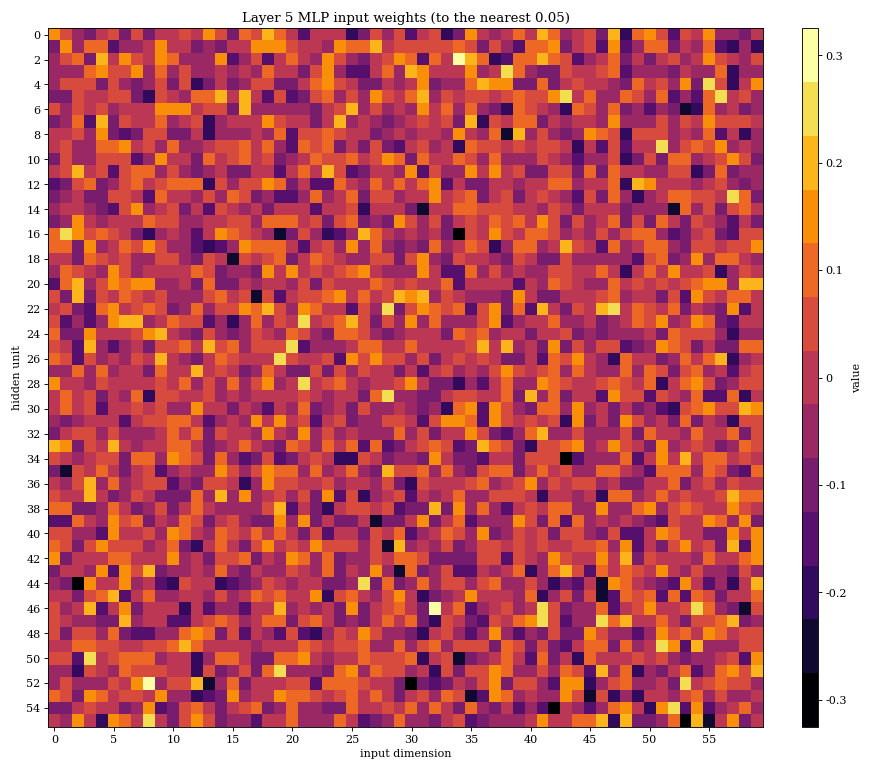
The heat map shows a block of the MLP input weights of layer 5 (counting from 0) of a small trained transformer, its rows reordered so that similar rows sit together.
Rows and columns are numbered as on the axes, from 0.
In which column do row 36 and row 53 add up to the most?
3
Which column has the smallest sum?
13
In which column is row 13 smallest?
49
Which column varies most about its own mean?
57
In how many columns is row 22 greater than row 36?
31
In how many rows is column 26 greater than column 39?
20
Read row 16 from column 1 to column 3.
0.25 0.15 0.05
